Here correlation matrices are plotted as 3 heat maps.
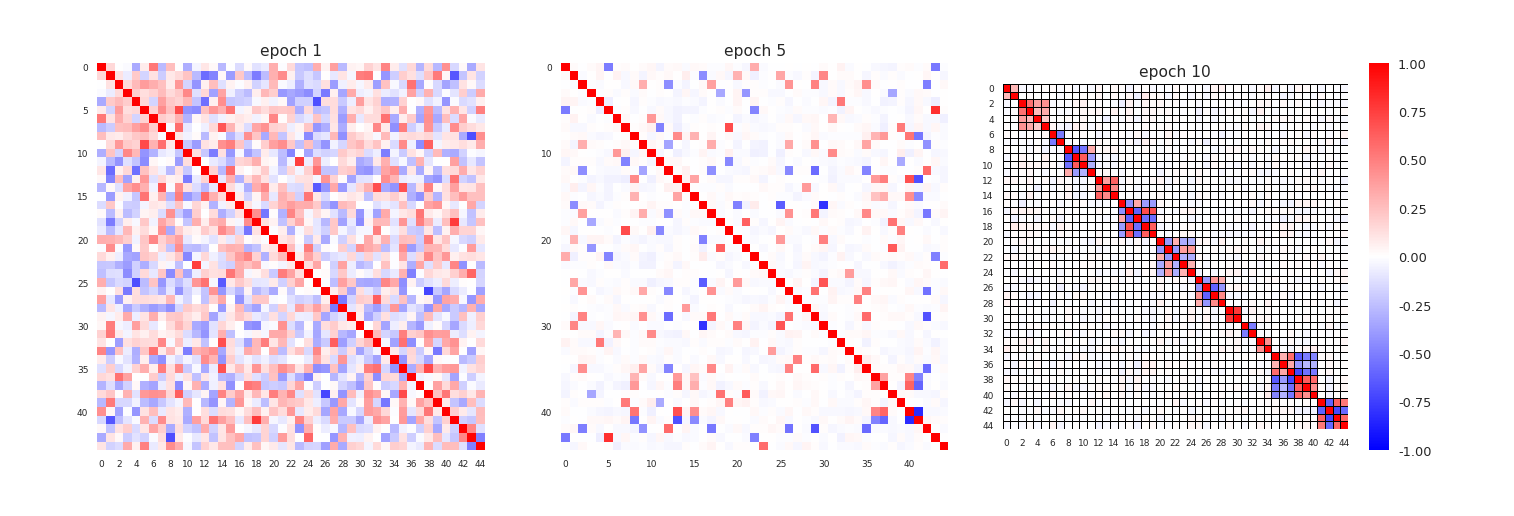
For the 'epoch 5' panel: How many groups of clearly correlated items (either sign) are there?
12
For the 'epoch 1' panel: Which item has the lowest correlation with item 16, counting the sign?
27
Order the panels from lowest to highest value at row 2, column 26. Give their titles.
epoch 10, epoch 1, epoch 5
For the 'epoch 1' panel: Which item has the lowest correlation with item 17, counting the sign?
19
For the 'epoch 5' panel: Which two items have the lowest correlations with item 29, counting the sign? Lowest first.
42, 12
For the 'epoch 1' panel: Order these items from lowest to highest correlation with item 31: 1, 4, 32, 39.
4, 32, 39, 1
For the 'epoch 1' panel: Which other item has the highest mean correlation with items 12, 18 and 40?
41
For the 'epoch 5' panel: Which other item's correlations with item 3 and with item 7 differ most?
19
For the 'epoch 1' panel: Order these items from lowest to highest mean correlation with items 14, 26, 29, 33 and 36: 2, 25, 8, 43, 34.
43, 34, 25, 8, 2
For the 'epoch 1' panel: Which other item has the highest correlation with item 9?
5
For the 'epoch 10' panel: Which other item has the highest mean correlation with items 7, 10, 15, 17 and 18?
9
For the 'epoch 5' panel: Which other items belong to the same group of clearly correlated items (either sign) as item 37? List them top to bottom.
8, 13, 15, 36, 40, 41
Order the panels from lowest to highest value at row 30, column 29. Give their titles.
epoch 5, epoch 1, epoch 10
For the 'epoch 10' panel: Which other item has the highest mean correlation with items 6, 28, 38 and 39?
40
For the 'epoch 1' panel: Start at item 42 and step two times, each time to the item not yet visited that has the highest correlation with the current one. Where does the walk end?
24
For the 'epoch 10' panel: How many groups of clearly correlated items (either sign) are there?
13
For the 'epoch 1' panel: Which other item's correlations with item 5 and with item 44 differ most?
2
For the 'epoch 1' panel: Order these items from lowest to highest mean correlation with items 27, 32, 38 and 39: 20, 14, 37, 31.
37, 20, 31, 14
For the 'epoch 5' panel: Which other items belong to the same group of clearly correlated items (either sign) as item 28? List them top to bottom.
14
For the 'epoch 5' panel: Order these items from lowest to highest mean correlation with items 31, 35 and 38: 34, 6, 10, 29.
34, 6, 10, 29
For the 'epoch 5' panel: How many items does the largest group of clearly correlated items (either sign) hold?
8
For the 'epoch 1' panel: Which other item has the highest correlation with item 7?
14
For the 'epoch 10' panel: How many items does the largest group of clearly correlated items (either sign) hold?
6
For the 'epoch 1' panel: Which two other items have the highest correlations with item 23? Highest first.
11, 41
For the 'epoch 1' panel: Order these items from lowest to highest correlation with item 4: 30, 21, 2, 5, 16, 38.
16, 38, 21, 5, 2, 30
